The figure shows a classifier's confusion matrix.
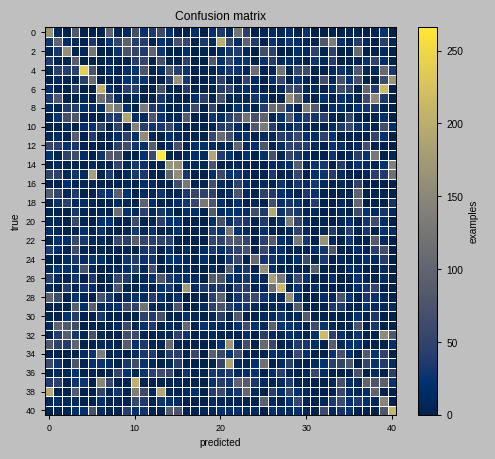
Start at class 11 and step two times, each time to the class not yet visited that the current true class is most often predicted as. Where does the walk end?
28
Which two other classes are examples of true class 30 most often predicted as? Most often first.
22, 13
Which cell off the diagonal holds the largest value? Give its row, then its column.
6, 39
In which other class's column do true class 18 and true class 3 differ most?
36
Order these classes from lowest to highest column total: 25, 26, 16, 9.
16, 9, 25, 26
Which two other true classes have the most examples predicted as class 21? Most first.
35, 33
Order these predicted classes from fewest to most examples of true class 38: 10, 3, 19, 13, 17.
17, 19, 3, 10, 13
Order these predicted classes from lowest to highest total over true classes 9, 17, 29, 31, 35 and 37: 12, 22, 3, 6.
12, 6, 22, 3
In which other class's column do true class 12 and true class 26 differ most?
27
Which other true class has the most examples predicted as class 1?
31
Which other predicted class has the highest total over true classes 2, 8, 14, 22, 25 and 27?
26
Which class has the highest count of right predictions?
13
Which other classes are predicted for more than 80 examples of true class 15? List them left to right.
5, 14, 40
